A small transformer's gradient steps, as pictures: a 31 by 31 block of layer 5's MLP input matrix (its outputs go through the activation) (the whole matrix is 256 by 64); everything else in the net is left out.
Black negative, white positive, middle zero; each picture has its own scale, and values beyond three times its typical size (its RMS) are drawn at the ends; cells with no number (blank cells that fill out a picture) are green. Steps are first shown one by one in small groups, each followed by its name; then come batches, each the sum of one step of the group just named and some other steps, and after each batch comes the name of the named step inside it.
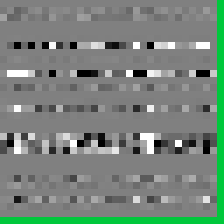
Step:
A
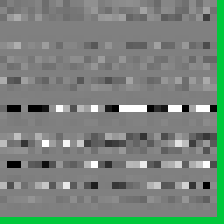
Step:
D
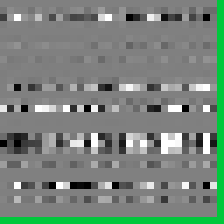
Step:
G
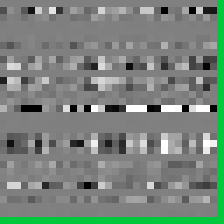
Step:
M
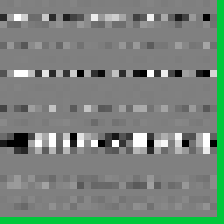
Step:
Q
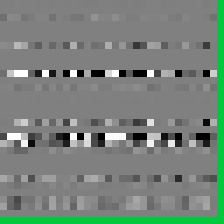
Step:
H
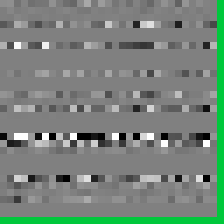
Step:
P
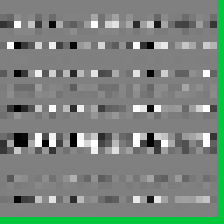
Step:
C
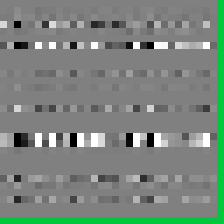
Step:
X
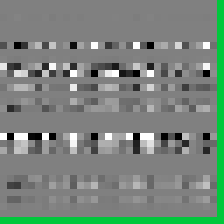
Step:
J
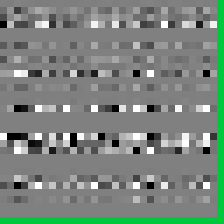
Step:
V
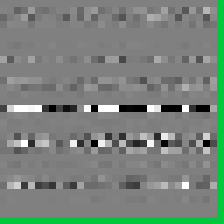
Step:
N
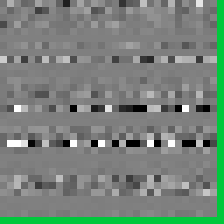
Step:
N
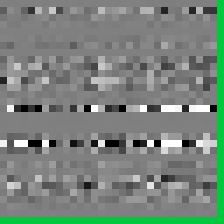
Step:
M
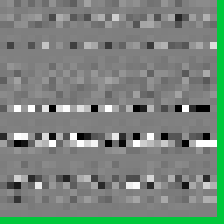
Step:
P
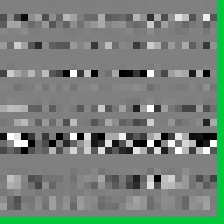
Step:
H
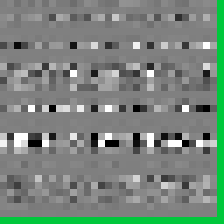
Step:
J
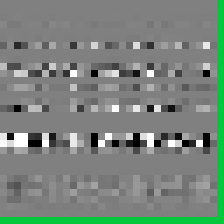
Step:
J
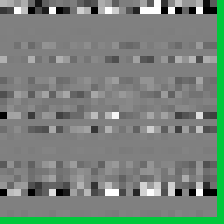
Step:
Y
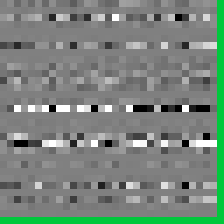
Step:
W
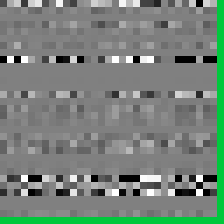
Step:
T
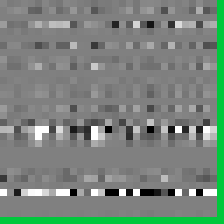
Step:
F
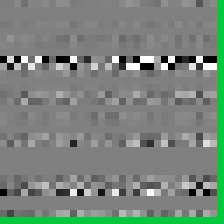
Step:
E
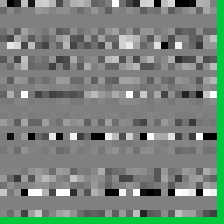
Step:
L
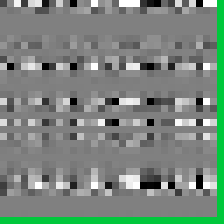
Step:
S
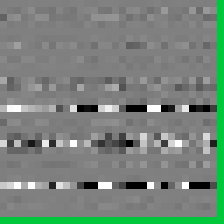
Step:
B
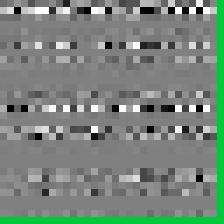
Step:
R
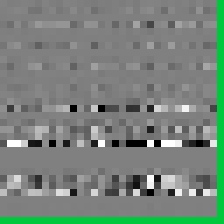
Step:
F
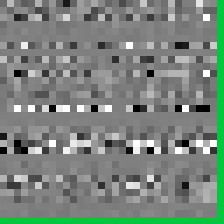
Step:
W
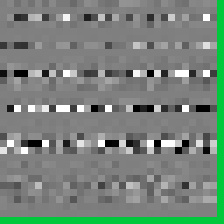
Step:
W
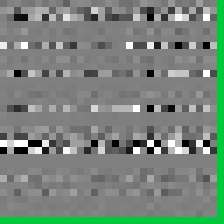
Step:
R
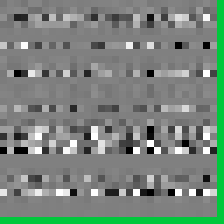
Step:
F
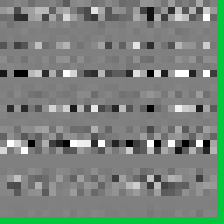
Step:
R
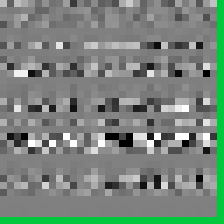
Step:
S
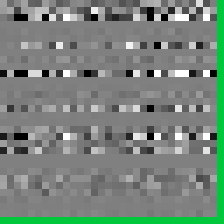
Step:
R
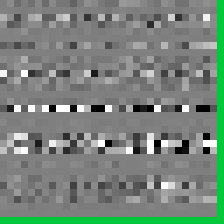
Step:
W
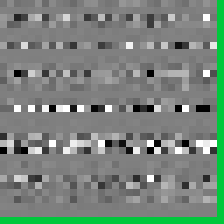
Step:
W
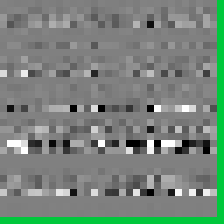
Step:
F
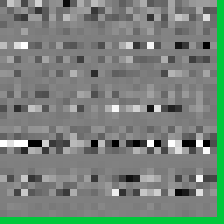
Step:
T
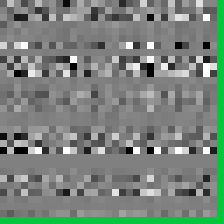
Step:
E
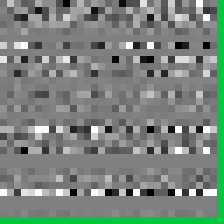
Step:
F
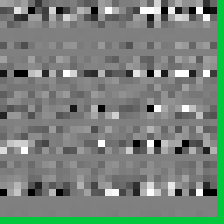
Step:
Y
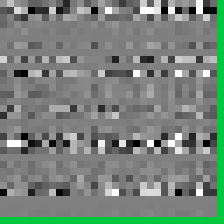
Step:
Y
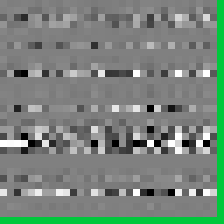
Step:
F
